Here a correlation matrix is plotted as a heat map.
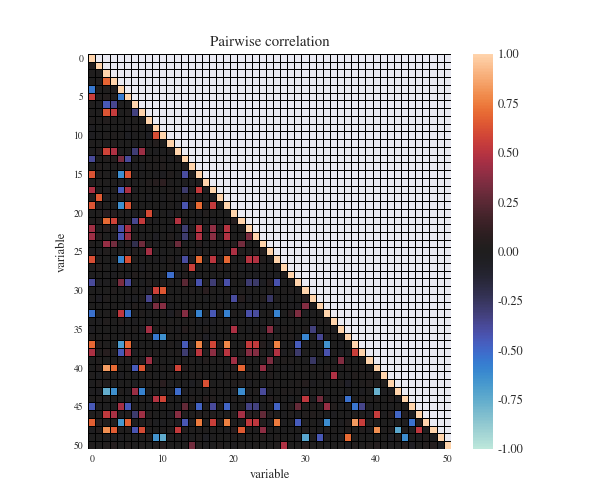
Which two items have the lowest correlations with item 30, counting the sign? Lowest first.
49, 36
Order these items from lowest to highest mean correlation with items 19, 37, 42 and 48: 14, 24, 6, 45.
45, 6, 14, 24
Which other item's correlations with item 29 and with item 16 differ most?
42
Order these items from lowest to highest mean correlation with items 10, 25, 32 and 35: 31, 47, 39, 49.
49, 31, 47, 39
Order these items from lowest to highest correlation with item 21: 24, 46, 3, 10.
10, 24, 46, 3
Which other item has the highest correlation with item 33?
4
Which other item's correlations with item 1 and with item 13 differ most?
18
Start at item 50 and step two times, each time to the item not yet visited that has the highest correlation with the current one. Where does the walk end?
14
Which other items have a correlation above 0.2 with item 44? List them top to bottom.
9, 10, 30, 32
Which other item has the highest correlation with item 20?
8
